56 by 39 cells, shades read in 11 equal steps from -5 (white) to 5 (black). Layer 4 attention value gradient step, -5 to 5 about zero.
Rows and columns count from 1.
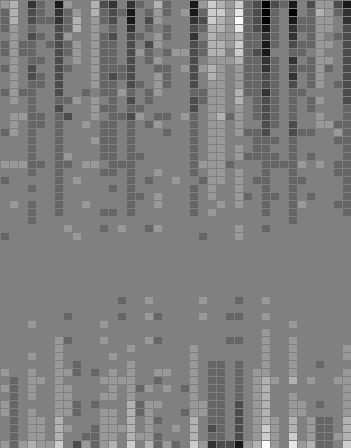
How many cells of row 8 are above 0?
15
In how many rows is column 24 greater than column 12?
13
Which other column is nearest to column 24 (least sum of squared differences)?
25
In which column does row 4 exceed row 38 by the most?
30
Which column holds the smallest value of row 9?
24
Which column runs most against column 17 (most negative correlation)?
27
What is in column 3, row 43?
0
